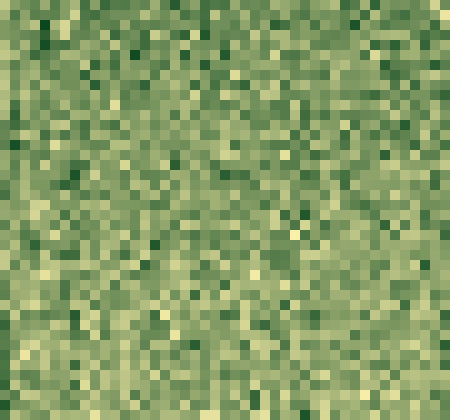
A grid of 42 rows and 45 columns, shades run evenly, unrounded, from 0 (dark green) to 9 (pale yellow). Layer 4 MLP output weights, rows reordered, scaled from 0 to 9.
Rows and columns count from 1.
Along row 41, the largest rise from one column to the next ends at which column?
27
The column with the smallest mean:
8
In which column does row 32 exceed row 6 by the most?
14
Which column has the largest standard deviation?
5
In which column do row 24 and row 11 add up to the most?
30
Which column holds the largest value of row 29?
29
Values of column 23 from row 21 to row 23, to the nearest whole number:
5 3 6
